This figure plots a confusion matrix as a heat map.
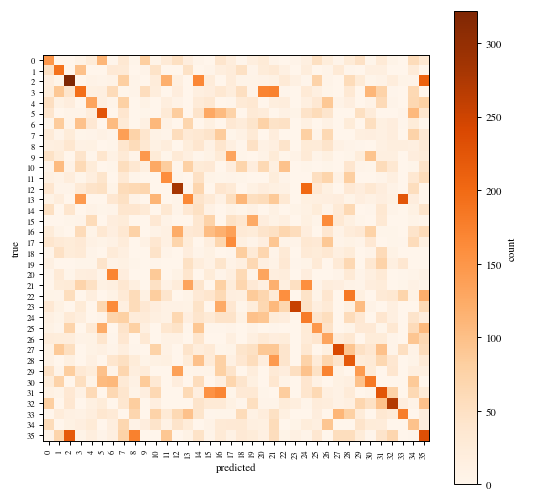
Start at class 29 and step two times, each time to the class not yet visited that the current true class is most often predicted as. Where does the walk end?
34
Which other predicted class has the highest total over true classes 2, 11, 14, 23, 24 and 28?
35
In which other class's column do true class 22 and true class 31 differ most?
28
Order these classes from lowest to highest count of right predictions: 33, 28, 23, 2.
33, 28, 23, 2
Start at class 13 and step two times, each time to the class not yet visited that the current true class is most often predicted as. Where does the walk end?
27
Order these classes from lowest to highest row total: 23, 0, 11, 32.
11, 0, 32, 23
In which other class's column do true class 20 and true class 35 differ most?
2
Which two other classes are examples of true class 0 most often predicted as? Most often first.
5, 9
